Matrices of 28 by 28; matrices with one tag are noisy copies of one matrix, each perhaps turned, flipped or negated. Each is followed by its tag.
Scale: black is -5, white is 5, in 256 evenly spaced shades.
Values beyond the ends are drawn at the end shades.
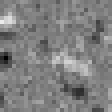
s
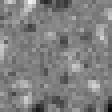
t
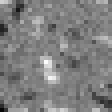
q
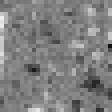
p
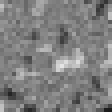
q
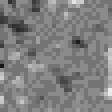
p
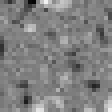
t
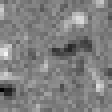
s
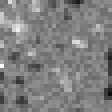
p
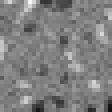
t
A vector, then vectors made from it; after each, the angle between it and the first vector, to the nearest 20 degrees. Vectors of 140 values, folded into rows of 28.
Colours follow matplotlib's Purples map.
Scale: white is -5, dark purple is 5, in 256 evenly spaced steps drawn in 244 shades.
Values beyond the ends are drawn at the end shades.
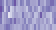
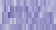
160 degrees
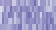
140 degrees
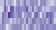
160 degrees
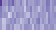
60 degrees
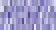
120 degrees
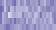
20 degrees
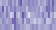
80 degrees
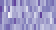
20 degrees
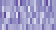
80 degrees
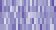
80 degrees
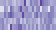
120 degrees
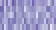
60 degrees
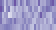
20 degrees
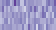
80 degrees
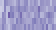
140 degrees
